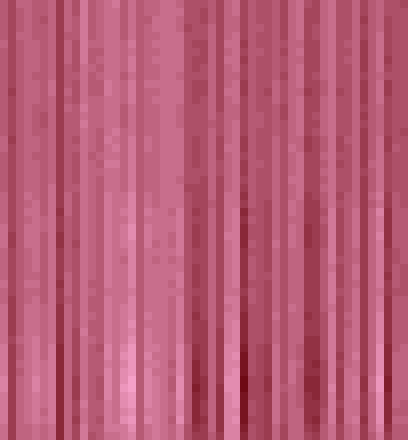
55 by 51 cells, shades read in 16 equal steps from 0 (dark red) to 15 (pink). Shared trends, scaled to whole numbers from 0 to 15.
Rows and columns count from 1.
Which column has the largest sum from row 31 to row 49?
17
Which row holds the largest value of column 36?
49
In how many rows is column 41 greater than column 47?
18
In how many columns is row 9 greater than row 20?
2
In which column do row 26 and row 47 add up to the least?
31
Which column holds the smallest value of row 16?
8
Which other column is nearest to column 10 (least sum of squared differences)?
33
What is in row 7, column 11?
11
